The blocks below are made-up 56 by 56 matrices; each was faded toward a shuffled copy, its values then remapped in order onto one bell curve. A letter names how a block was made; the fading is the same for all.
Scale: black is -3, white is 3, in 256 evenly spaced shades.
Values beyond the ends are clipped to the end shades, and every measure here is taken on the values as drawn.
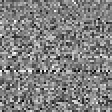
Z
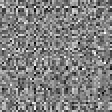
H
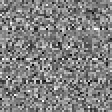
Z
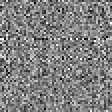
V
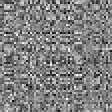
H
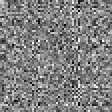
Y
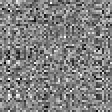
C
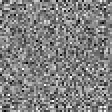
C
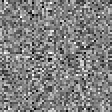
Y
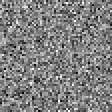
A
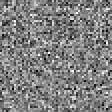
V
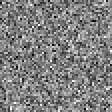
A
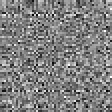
H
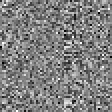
Y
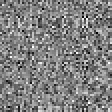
Y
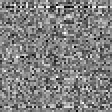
Z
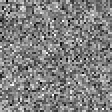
A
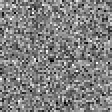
A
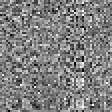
C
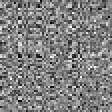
H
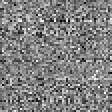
Z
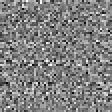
Z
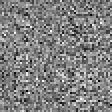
Y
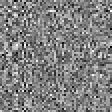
Y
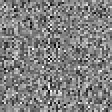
Y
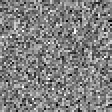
A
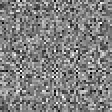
C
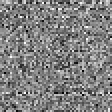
Z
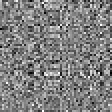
H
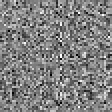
Y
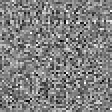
V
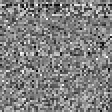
Z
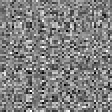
H
